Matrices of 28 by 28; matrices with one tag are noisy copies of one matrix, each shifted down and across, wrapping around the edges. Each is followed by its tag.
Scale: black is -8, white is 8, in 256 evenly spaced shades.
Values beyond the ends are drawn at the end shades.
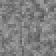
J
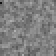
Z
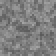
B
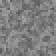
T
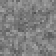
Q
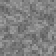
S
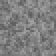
T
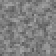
Z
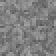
T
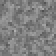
Z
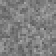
T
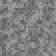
Z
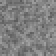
T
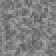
Z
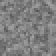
J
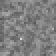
Z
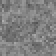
Q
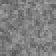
T
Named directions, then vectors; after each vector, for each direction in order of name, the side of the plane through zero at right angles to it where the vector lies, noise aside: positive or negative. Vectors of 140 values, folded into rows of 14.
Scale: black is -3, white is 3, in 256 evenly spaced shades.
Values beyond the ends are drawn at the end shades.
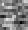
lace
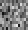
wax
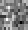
positive, negative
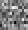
positive, positive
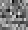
positive, positive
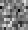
positive, negative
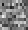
negative, negative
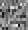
positive, positive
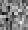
negative, positive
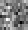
positive, negative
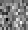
negative, positive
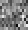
negative, negative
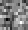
negative, positive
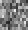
negative, negative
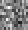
positive, negative
